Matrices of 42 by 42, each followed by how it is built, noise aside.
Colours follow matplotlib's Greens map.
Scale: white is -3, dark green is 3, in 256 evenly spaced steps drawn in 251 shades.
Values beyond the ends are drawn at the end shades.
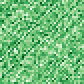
Hankel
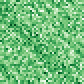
Toeplitz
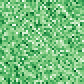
Toeplitz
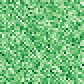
Toeplitz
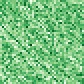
Toeplitz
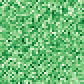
Hankel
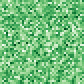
repeating columns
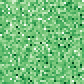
sparse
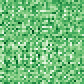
blocks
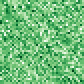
Toeplitz
